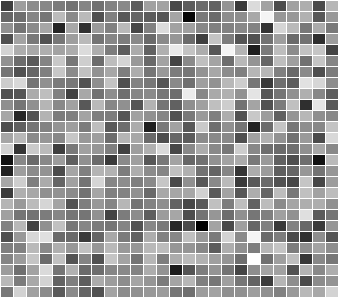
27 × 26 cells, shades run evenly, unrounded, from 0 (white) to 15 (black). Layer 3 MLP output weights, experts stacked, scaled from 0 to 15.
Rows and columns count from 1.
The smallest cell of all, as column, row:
20, 24
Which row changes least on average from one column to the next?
27
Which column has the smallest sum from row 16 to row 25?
4
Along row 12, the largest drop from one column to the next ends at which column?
16
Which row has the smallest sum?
5
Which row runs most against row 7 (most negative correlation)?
3
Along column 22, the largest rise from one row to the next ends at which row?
21
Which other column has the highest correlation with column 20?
12
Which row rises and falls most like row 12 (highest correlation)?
18
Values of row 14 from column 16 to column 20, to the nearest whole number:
5 7 8 3 7
